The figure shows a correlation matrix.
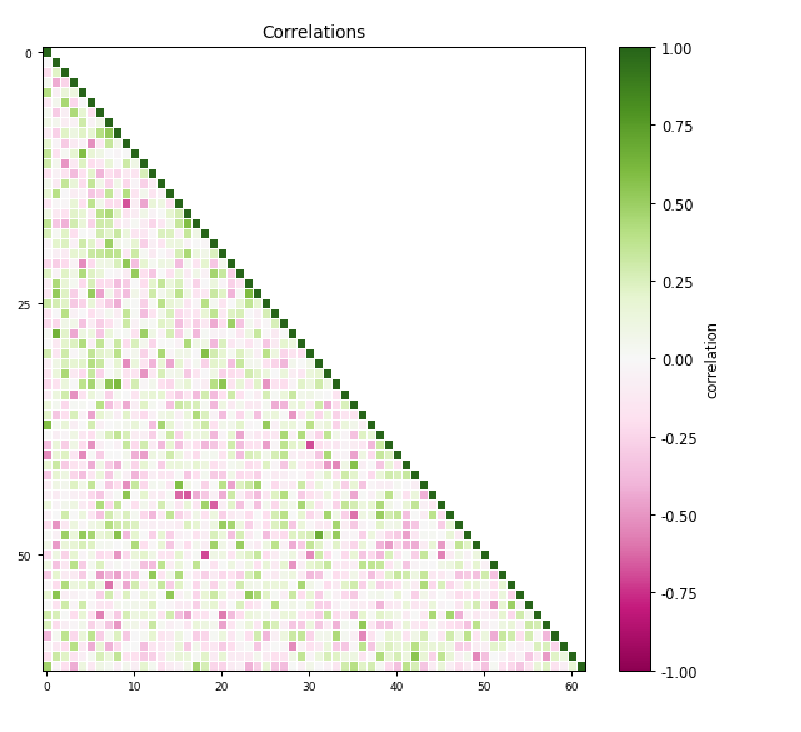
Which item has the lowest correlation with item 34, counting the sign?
3
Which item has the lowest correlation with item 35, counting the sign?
46
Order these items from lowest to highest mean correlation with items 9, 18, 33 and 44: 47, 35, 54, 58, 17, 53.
35, 53, 17, 58, 54, 47
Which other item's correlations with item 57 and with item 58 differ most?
36
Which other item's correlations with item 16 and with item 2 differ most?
17
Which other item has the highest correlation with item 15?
43
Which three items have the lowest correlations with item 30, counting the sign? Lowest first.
39, 50, 52
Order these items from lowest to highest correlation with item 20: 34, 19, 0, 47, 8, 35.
34, 0, 35, 19, 8, 47
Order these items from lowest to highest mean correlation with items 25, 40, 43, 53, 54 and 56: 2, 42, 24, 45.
42, 45, 2, 24
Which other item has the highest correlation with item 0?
37
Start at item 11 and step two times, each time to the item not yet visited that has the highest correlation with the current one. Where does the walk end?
1
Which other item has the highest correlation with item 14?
54
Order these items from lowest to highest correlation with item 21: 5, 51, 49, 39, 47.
5, 49, 51, 39, 47
